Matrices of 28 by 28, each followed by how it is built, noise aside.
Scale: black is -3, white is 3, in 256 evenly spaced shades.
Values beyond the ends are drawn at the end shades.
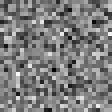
repeating columns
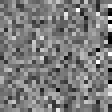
uneven columns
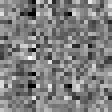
low rank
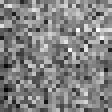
smooth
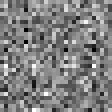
low rank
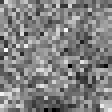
smooth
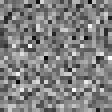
repeating columns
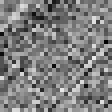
Hankel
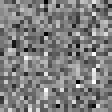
uneven columns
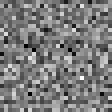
repeating columns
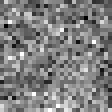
smooth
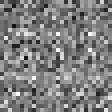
repeating columns
